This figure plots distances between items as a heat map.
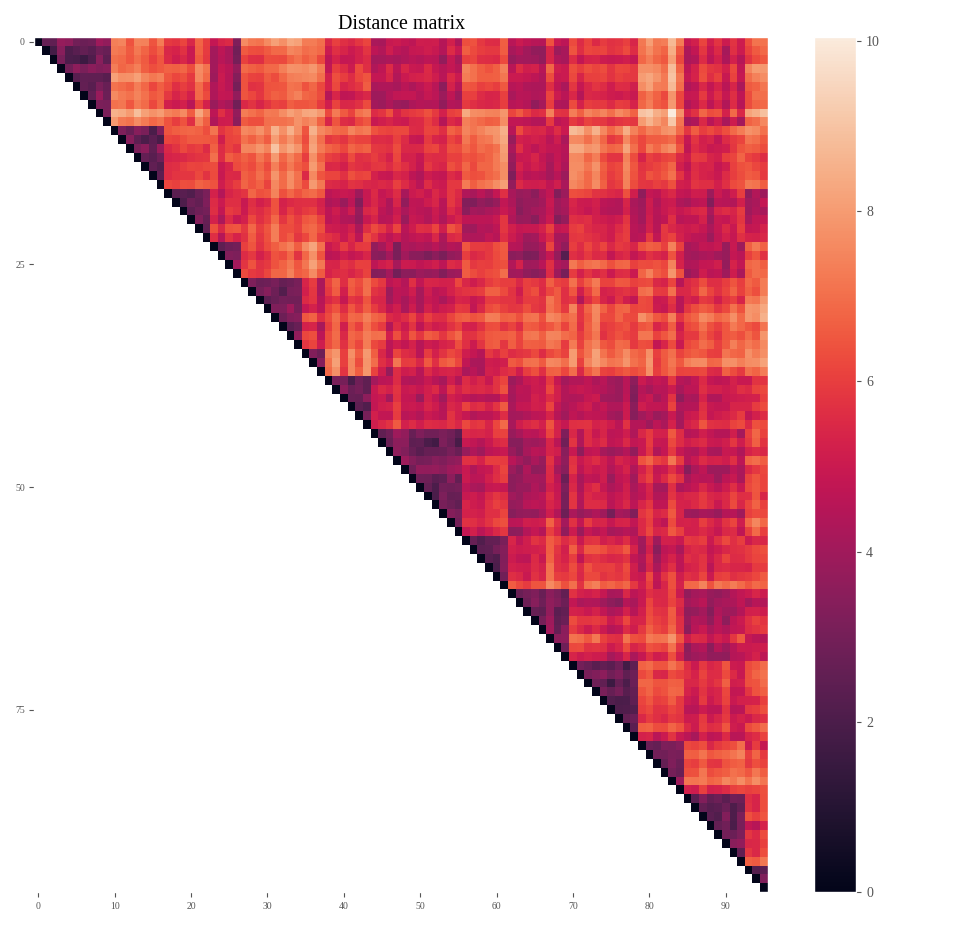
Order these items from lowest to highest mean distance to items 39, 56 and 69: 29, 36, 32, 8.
29, 32, 36, 8
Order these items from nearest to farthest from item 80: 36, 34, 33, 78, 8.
78, 34, 33, 36, 8
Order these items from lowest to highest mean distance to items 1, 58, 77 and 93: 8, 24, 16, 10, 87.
24, 87, 8, 16, 10
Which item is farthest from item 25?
36
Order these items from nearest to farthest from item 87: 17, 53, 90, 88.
88, 90, 53, 17
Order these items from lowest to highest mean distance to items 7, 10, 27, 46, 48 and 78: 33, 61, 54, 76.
54, 76, 33, 61
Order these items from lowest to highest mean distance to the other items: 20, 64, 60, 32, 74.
64, 20, 74, 60, 32
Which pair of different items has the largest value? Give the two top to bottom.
8, 83
